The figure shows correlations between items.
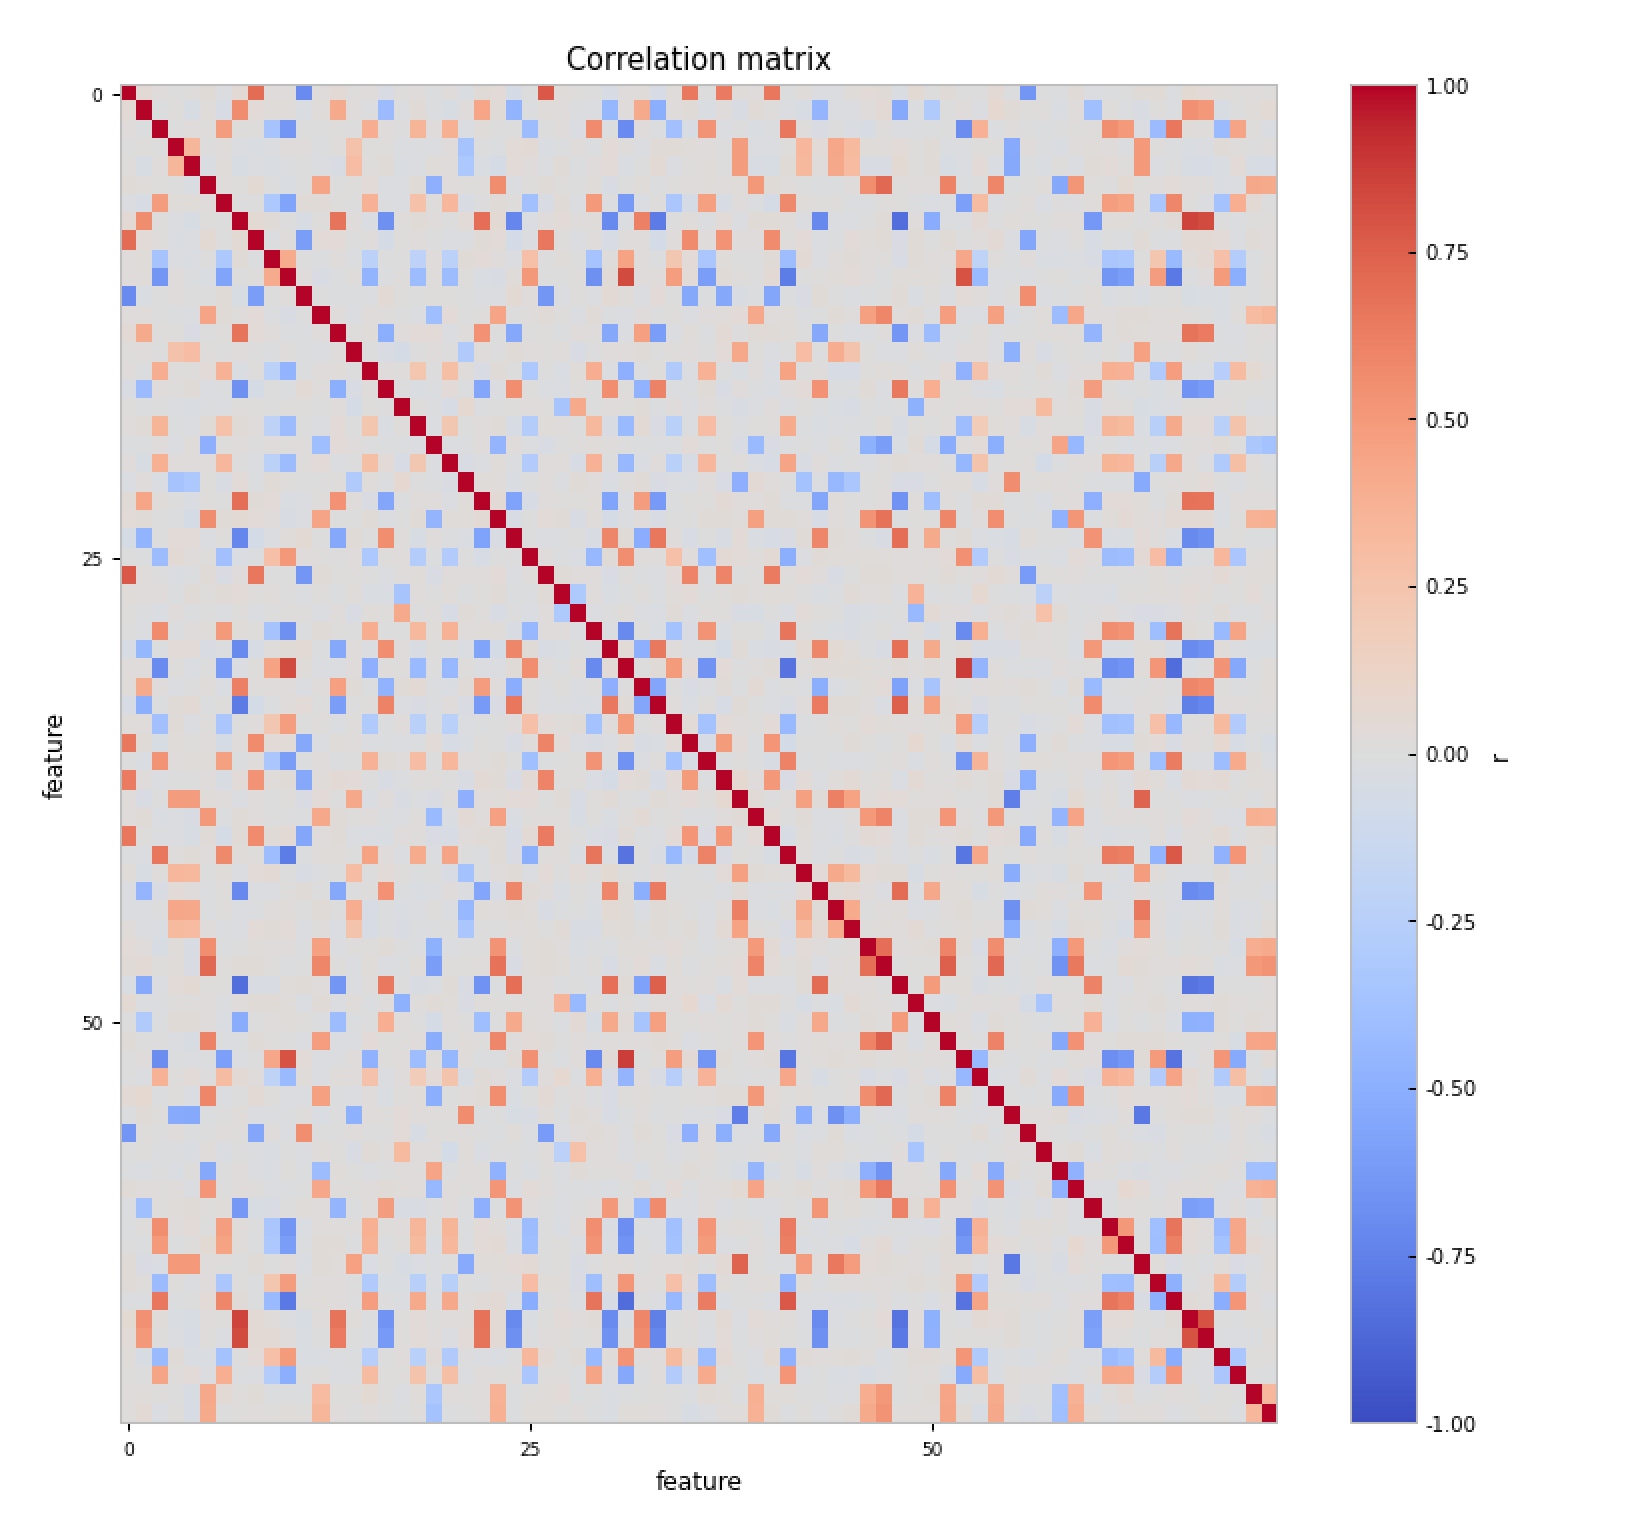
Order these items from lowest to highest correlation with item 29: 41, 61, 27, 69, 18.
27, 18, 69, 61, 41
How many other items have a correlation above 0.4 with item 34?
3
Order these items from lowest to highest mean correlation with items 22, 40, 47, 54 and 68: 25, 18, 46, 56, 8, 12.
56, 18, 25, 8, 12, 46
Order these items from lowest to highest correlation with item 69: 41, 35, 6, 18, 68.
68, 35, 18, 6, 41
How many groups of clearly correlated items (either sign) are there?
6
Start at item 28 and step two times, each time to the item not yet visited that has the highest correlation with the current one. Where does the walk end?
57
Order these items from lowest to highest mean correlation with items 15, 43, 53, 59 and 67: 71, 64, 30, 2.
64, 30, 71, 2
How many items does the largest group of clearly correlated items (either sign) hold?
21
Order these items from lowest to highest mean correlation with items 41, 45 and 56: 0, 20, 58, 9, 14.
0, 9, 58, 14, 20
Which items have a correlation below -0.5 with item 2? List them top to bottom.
10, 31, 52
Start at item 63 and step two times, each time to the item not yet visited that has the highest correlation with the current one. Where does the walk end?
44
